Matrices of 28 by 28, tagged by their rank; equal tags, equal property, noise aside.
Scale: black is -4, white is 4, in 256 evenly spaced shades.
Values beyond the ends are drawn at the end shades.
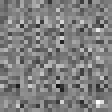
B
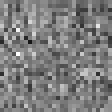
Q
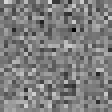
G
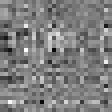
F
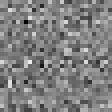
Q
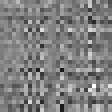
F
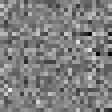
G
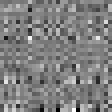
F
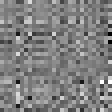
F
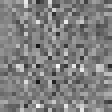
B
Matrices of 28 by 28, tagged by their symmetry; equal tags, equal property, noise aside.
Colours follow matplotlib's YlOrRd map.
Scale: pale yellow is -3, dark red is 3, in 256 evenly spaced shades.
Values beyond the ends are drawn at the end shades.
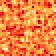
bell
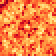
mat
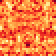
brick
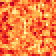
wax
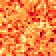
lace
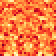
brick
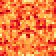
brick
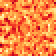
wax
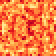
wax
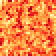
lace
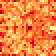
wax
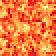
wax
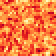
lace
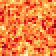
bell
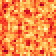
wax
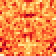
brick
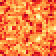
wax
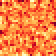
bell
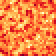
mat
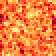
lace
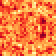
wax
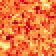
mat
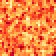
lace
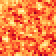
mat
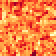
bell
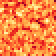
lace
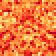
brick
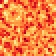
mat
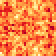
wax
